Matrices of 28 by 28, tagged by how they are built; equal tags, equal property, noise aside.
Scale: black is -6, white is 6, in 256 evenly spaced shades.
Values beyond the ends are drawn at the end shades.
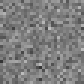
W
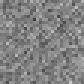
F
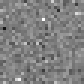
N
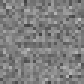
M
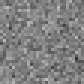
W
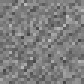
F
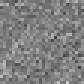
F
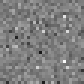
N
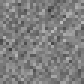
F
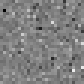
N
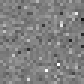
N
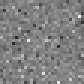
N
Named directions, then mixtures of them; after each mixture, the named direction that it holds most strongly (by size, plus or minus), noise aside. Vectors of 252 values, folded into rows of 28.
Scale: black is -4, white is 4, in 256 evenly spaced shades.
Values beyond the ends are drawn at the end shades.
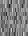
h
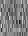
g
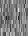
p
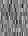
g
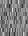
h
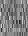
g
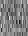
g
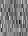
g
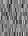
h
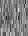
p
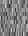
h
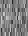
p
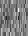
p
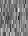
p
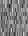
h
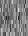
p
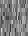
p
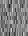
h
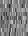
h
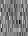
g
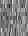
h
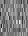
g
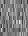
g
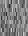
h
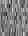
h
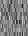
g
